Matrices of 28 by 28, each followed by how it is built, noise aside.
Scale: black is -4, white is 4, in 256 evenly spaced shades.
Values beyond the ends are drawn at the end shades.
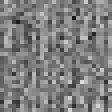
blocks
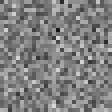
noise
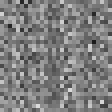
repeating rows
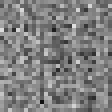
blocks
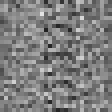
repeating rows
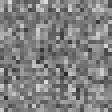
blocks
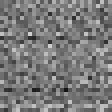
repeating columns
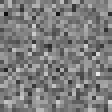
repeating columns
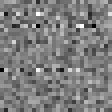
uneven rows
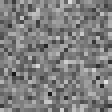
noise
